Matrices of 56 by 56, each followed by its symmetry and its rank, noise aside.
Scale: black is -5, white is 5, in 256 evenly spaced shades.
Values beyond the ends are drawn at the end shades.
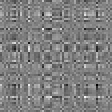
antisymmetric, rank two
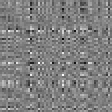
antisymmetric, rank two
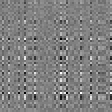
no symmetry, rank one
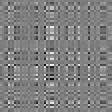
no symmetry, rank one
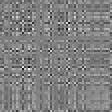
symmetric, rank two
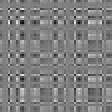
symmetric, rank one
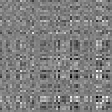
symmetric, rank two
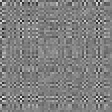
symmetric, rank one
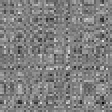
symmetric, rank three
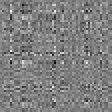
no symmetry, rank three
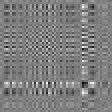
symmetric, rank one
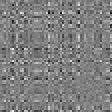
antisymmetric, rank two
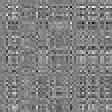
no symmetry, rank three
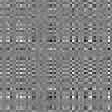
no symmetry, rank one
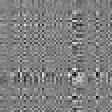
symmetric, rank two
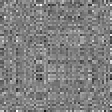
no symmetry, rank three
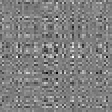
antisymmetric, rank two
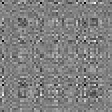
symmetric, rank three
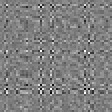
no symmetry, rank two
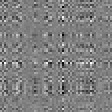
no symmetry, rank two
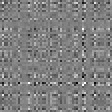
symmetric, rank two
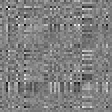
symmetric, rank two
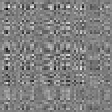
antisymmetric, rank two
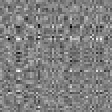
no symmetry, rank three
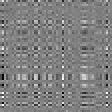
no symmetry, rank one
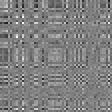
symmetric, rank one
